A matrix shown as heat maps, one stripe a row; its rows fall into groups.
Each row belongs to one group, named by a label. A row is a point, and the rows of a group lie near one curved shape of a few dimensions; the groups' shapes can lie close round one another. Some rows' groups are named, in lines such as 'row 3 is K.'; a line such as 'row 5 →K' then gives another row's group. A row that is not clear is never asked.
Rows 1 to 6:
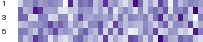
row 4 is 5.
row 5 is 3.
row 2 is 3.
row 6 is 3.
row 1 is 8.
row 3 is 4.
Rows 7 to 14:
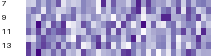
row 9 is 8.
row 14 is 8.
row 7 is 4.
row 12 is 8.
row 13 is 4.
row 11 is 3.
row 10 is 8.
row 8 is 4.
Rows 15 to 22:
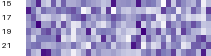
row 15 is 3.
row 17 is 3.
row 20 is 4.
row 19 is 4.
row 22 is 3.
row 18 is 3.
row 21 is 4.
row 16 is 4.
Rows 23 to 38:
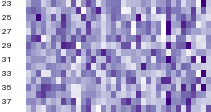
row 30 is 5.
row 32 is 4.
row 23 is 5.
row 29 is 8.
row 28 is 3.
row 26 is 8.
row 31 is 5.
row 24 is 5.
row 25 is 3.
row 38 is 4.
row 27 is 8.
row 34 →8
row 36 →3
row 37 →8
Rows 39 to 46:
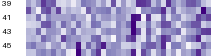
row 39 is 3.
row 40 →3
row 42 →8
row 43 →4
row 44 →8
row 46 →8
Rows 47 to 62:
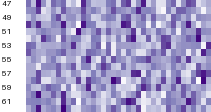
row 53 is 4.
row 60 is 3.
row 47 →8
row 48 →3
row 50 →8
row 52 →8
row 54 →3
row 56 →5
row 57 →4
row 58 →5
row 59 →4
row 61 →8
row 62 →3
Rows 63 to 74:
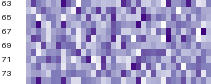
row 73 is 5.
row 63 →8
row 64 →8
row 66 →3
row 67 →5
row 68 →8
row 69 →5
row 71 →4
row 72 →4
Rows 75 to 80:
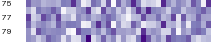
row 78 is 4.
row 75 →4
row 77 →4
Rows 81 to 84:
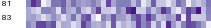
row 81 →3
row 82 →8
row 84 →3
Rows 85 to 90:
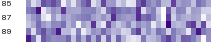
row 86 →3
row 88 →5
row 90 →4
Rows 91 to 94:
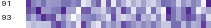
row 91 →4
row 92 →8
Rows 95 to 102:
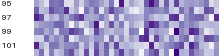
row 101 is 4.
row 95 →3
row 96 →4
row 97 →4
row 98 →4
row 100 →4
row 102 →8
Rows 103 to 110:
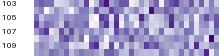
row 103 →5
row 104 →3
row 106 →4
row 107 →3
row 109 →4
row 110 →5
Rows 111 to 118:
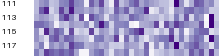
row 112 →3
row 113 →5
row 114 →5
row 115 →8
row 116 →3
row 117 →8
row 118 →3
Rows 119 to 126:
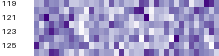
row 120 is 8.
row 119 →4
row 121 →3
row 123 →3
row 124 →8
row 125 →4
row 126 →3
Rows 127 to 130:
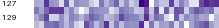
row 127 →4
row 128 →3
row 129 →3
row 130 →8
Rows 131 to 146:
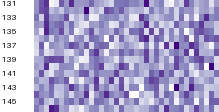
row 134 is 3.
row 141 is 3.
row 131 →3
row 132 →5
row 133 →4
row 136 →4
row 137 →8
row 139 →3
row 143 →8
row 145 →3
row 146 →3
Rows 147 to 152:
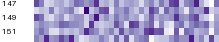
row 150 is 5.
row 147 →4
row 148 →8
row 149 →4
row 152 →3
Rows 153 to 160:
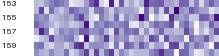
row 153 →4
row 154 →8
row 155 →4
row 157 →3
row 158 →8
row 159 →4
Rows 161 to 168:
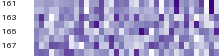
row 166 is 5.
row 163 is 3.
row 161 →5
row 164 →4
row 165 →4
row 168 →3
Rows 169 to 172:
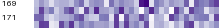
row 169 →4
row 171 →4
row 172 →3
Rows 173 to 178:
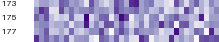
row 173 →5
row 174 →3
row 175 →5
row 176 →5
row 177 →5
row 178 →4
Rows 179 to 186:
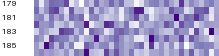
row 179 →4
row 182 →5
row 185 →8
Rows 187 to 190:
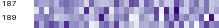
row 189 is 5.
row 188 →8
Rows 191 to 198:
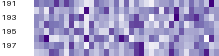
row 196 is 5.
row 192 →8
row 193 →8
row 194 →8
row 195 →5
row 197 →8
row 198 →8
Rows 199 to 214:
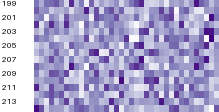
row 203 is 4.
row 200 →5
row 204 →5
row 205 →8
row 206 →4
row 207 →8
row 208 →8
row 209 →4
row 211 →4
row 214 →4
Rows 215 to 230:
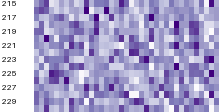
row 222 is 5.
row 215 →5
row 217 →4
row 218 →8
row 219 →4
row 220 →8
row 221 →8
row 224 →8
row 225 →3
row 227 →5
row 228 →5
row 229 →8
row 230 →3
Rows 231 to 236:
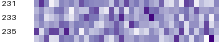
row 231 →3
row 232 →4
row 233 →3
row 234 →5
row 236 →5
